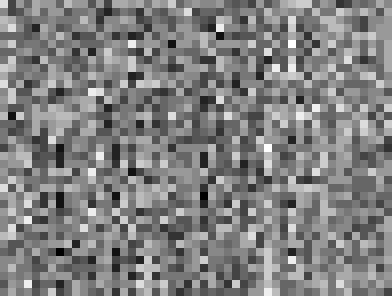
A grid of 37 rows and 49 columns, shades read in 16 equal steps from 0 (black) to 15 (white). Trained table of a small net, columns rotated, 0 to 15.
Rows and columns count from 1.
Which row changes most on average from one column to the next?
26
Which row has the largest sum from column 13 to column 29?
1
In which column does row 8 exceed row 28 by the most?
6
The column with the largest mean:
34
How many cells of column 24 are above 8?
13
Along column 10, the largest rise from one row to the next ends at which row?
32
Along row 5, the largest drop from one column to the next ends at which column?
28
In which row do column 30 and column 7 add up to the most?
18
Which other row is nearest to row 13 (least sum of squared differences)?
4
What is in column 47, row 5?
12
